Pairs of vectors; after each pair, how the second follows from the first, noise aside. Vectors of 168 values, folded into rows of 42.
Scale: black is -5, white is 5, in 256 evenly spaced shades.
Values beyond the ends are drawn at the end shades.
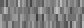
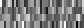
reversed, scaled up.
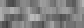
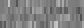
wrapped around, negated, partly zeroed.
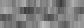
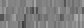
reversed, partly zeroed.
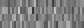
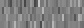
wrapped around, negated, partly zeroed.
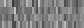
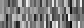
reversed, scaled up.
